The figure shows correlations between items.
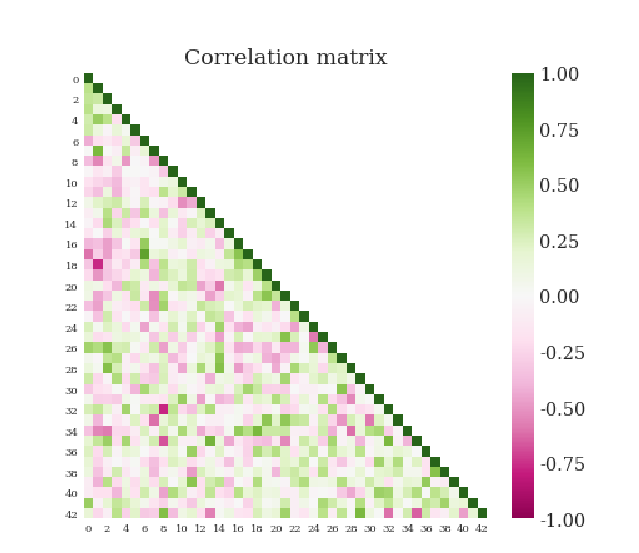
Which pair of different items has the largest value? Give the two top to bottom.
6, 17
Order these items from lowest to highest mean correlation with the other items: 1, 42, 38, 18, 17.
1, 17, 42, 38, 18
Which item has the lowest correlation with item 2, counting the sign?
34
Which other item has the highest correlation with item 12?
28
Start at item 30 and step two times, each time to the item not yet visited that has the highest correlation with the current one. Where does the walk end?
14
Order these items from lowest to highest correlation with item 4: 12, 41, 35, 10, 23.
10, 23, 12, 41, 35
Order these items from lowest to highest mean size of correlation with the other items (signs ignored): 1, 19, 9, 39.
9, 39, 19, 1
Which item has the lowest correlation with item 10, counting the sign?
12
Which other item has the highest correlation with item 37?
38
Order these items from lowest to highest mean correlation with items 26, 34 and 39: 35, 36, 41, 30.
35, 41, 30, 36
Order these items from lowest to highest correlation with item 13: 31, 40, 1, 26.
31, 1, 26, 40
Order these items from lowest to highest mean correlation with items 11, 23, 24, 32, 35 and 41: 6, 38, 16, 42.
42, 16, 6, 38
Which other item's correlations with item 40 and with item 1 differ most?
18
